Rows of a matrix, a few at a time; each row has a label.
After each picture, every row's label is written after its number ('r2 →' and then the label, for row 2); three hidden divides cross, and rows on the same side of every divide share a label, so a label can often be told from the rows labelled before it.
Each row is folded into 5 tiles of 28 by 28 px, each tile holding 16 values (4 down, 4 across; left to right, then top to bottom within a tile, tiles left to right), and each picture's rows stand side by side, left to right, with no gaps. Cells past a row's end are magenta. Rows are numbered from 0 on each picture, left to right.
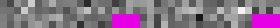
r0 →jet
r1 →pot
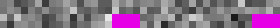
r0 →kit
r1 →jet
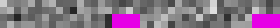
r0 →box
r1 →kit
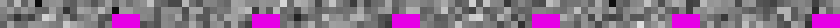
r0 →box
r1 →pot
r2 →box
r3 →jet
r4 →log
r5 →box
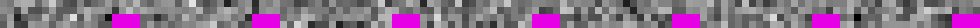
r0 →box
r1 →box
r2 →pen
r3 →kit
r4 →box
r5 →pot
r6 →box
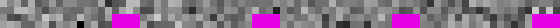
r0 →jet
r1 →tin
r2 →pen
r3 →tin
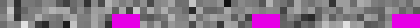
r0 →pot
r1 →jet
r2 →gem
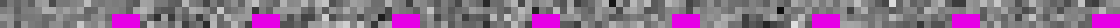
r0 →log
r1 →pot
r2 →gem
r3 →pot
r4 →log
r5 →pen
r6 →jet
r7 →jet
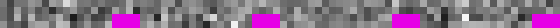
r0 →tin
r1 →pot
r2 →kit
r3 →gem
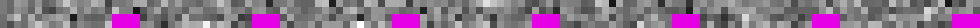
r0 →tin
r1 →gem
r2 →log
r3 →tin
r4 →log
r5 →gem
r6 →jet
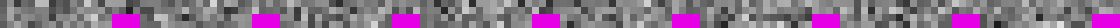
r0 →log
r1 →kit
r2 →pot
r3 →log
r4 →log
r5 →gem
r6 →pot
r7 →gem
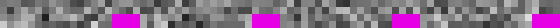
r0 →pen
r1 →kit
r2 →pot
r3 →kit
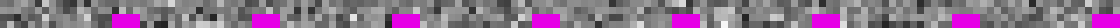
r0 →box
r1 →gem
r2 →pot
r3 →pen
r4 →log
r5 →pen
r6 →pen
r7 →log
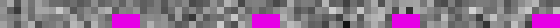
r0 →pot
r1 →log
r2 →pot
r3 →pot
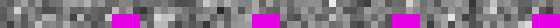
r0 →tin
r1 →kit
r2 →jet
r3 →kit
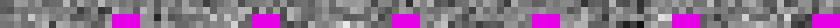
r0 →tin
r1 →pot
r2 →gem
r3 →pen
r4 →pen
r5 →box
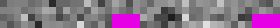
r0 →log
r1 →gem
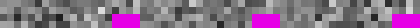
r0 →pot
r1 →jet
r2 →jet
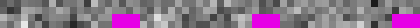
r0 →pen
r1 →kit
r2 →gem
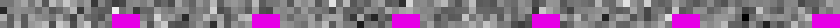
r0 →tin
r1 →kit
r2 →jet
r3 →box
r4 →kit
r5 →pen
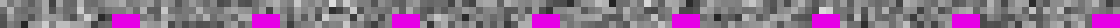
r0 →gem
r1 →pen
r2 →tin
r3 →kit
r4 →log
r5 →box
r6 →tin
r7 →log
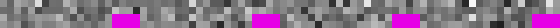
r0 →tin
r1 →jet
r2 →log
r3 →jet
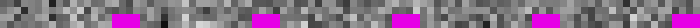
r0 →log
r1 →gem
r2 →pot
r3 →pot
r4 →pot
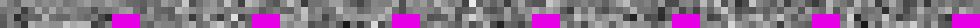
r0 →gem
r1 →log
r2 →pen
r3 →jet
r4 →tin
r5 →jet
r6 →box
